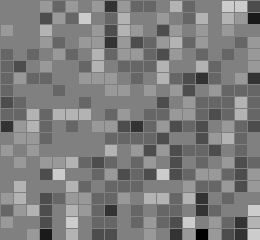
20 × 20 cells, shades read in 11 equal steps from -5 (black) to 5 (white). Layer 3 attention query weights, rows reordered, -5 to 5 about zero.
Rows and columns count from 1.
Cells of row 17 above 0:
8
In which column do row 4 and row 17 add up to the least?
9
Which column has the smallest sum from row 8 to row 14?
16
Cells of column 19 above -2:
15
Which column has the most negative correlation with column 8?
6
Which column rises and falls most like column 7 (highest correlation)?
10
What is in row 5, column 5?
1
